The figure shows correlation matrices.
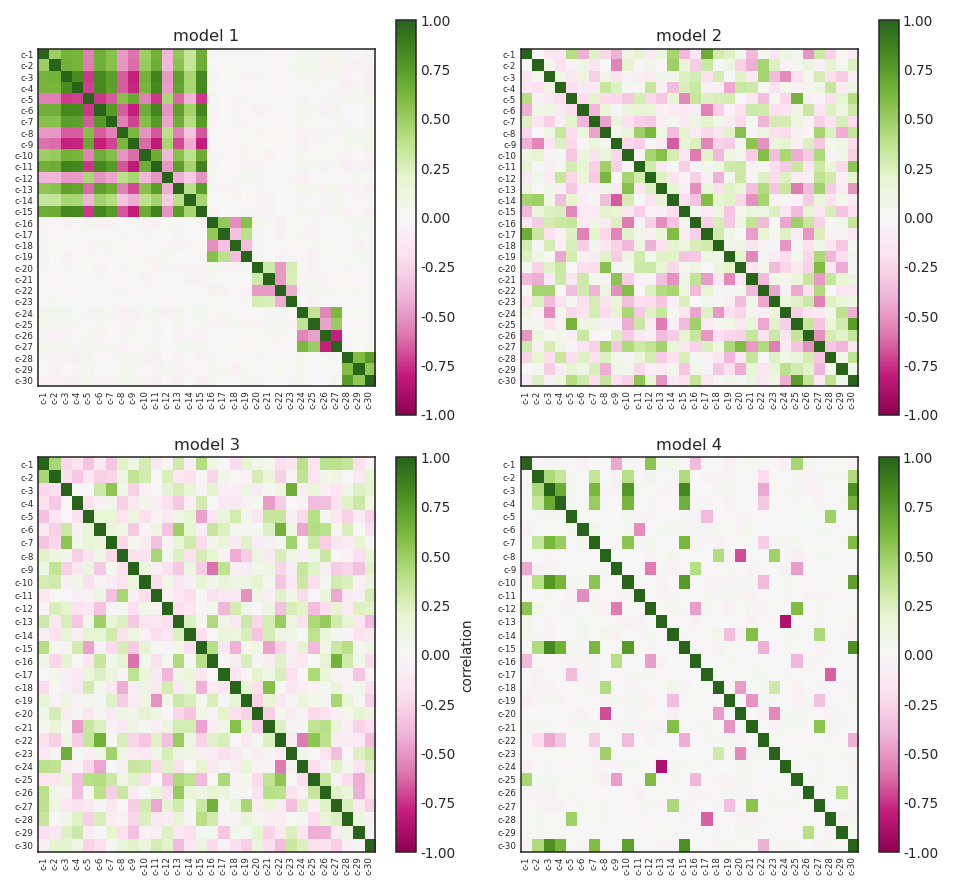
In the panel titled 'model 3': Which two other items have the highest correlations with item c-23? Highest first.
c-3, c-7
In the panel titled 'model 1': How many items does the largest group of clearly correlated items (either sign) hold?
15
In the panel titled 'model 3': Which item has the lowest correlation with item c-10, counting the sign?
c-22
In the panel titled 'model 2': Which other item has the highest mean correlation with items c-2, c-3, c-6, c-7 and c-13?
c-22
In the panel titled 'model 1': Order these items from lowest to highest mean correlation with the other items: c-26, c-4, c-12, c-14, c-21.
c-12, c-26, c-21, c-14, c-4
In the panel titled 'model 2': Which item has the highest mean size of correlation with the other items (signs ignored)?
c-27
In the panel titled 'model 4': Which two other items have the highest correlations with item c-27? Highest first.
c-21, c-14
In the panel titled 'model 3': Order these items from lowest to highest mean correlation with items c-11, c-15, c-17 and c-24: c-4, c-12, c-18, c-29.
c-18, c-29, c-12, c-4
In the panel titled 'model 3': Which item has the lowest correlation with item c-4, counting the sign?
c-21
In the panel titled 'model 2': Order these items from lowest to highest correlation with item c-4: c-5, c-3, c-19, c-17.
c-19, c-5, c-17, c-3
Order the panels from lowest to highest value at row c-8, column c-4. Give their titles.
model 1, model 3, model 4, model 2
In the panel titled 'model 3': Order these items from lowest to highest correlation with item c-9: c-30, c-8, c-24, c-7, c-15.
c-15, c-8, c-7, c-30, c-24
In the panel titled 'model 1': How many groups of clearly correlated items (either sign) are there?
5
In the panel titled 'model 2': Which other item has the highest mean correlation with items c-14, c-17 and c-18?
c-1
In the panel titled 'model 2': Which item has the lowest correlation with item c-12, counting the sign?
c-18
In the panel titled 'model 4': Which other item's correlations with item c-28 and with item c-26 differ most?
c-17
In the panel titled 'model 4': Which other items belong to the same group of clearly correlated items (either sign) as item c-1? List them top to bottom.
c-9, c-12, c-16, c-25
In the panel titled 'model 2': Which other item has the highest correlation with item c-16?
c-25
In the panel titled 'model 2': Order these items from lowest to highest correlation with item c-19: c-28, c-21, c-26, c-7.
c-21, c-28, c-26, c-7
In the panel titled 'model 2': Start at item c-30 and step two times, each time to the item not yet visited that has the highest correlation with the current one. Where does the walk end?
c-5
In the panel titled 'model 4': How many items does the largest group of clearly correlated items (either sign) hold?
8
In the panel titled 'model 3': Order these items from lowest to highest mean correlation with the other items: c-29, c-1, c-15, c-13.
c-29, c-15, c-1, c-13
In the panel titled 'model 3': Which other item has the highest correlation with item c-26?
c-13
